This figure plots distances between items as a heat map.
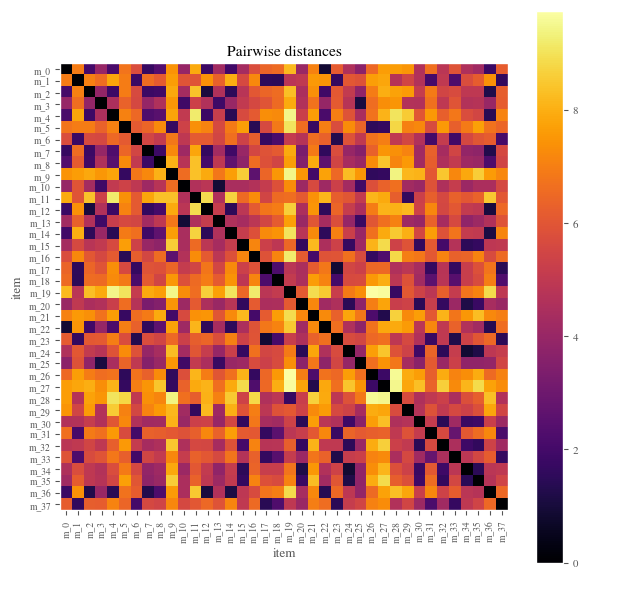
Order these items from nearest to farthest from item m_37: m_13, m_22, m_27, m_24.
m_24, m_13, m_22, m_27
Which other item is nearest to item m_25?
m_3
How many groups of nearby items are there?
7
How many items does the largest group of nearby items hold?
9
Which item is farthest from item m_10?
m_19
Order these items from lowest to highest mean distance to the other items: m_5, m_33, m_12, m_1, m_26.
m_33, m_12, m_1, m_5, m_26
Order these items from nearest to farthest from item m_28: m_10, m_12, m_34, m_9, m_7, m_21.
m_34, m_10, m_7, m_12, m_21, m_9
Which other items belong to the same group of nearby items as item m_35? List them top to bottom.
m_15, m_20, m_24, m_30, m_32, m_34
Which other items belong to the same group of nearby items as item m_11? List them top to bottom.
m_29
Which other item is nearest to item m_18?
m_1
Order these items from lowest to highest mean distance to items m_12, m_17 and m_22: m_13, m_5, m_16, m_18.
m_13, m_18, m_16, m_5
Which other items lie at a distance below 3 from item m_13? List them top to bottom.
m_3, m_10, m_25
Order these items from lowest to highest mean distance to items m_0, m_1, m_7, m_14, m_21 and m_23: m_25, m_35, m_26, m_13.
m_25, m_13, m_35, m_26
